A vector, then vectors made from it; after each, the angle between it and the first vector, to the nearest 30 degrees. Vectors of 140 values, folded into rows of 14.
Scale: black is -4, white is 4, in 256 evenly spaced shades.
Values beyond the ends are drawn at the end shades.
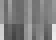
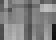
150 degrees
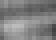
120 degrees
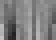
60 degrees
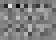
90 degrees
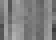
150 degrees
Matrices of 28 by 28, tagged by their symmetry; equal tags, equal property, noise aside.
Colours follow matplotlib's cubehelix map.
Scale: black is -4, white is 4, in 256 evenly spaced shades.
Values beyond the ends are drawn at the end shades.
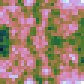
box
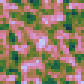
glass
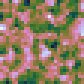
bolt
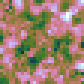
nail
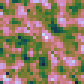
nail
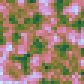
nail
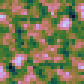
glass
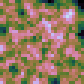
nail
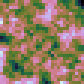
nail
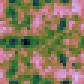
box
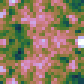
box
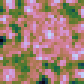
nail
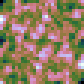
glass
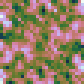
glass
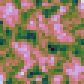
glass
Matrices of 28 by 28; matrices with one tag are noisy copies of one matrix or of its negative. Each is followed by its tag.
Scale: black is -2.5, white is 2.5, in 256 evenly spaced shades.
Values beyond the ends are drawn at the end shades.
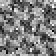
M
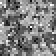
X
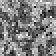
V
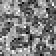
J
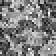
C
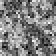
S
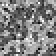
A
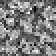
M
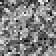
A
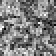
J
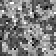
S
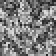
V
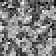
V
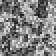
J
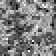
X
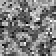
V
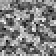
M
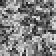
X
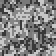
A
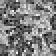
X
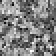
J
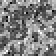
A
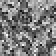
V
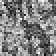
S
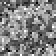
A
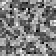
M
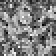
V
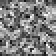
M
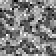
M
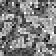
J
